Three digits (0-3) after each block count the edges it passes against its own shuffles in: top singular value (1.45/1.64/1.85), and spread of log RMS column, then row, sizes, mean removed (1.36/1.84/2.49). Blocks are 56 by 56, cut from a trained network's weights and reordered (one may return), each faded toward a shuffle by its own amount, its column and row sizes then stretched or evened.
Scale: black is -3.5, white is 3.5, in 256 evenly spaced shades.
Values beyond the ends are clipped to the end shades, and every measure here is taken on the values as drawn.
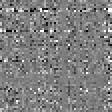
0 3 3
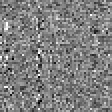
2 2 0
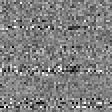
3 0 3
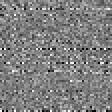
3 0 3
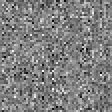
0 3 0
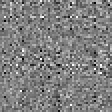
3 2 2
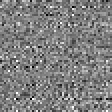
3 0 3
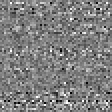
0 1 3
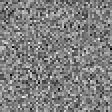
2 0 0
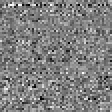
0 0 3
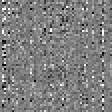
2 3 1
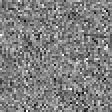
1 1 0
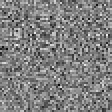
3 0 1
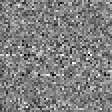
0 0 2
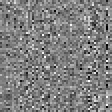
3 3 0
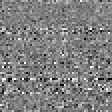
2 1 3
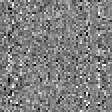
2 3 0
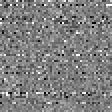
1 0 3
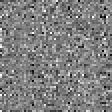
0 2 3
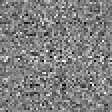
1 1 2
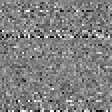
3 0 3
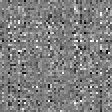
1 3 2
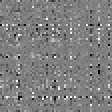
1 3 3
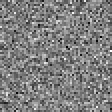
0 0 0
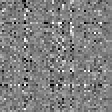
3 3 2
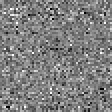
1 1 2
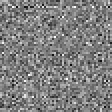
3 0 2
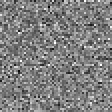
2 0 1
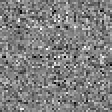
2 2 2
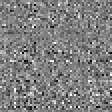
0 2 3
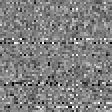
2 0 3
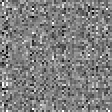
2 3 0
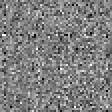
0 2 1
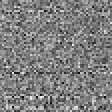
3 0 2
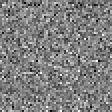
1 0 2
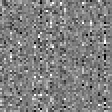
1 3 0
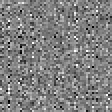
1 3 0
